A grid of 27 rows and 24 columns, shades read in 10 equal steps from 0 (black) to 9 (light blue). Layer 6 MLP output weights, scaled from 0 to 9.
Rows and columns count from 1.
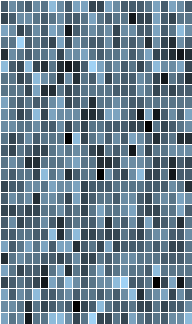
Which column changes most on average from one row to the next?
9
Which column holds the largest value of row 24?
16
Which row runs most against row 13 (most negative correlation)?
19
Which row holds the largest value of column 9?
24
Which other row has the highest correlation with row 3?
23
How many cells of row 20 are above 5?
5
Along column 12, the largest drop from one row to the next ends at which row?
7
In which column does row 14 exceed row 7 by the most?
10
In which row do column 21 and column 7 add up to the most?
20
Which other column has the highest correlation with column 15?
22
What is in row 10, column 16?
5
